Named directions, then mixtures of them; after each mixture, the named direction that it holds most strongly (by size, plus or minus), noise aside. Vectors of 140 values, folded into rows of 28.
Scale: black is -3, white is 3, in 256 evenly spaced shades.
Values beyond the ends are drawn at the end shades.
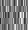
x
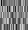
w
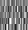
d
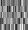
w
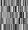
w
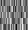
w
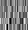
d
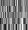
w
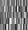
d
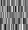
w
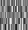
d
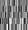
d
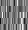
x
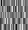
w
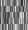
x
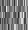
x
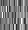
w
